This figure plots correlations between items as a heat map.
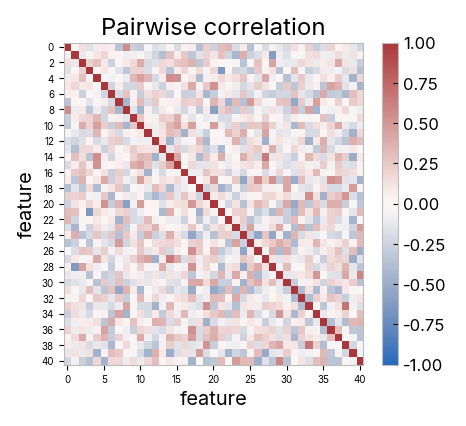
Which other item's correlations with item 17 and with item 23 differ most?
40
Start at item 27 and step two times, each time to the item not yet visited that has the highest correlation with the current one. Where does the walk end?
4
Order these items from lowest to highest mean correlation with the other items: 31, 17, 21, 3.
31, 3, 21, 17
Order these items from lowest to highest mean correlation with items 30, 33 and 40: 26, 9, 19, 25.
26, 9, 19, 25
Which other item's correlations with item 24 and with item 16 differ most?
11
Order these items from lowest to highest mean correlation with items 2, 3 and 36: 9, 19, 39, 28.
39, 9, 19, 28
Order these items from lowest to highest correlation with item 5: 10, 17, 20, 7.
7, 10, 17, 20
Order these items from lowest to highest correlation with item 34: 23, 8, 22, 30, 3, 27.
8, 22, 3, 27, 30, 23
